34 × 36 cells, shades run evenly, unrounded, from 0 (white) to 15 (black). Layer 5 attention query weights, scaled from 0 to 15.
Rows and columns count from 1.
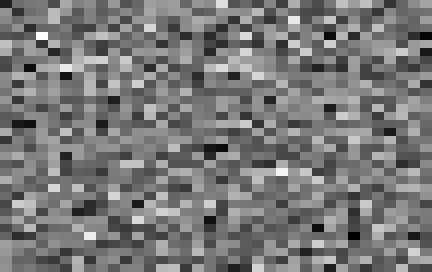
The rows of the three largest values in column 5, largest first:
7, 33, 1
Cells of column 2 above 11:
6
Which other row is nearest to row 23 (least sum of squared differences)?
31
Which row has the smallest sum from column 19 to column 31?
22
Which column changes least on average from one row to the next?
17
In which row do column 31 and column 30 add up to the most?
30
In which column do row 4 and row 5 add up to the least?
4
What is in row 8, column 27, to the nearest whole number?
8
